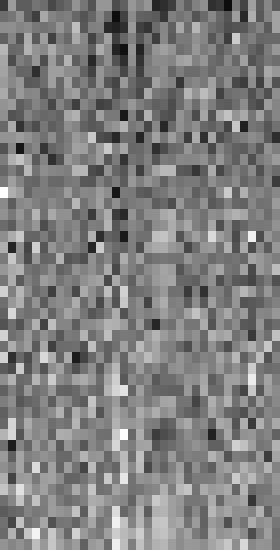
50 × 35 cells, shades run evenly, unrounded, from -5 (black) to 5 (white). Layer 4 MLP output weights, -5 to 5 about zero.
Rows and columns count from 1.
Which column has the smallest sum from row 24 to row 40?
13
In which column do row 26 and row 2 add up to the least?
31
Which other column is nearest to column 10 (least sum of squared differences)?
4
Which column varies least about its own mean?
17
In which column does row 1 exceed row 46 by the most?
32
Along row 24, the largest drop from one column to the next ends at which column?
9
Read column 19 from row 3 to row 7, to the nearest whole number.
-3 0 -1 0 0
